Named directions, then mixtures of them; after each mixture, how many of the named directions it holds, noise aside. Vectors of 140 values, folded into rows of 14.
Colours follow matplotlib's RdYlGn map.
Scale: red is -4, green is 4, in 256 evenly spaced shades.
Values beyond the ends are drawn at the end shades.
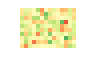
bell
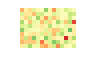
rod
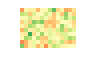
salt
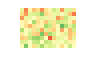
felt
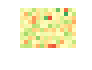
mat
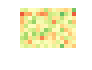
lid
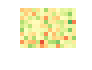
one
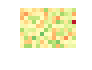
three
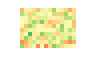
one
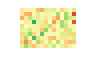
four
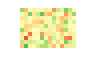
four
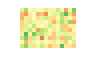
two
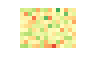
one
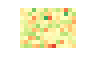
one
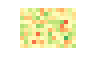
one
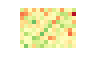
two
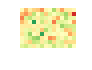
three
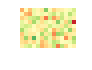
two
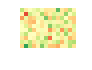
three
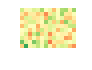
three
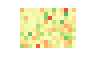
three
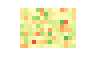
one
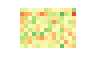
one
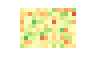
two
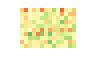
three
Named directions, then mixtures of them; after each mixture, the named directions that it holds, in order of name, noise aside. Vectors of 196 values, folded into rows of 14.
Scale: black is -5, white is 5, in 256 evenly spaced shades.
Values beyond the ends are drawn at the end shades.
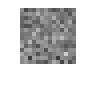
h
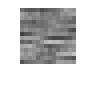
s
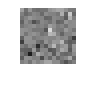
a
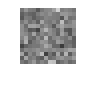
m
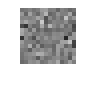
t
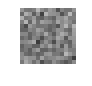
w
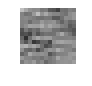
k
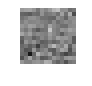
a, h, s.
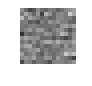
s, w.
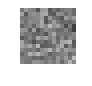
k, t, w.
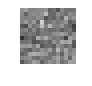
k, t.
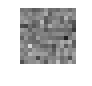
s, t.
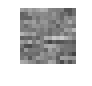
h, s.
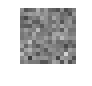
h.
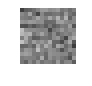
a, k, t.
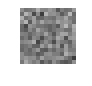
w.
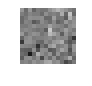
a.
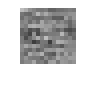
k, m.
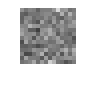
a, m.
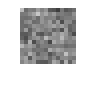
h, k.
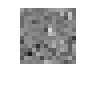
a.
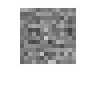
k, m.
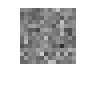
m.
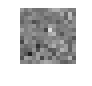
a.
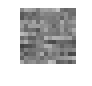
m, s.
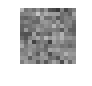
h, k.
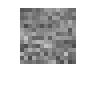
h, k, m.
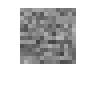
s, w.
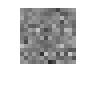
m.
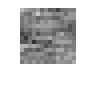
k.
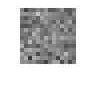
h.
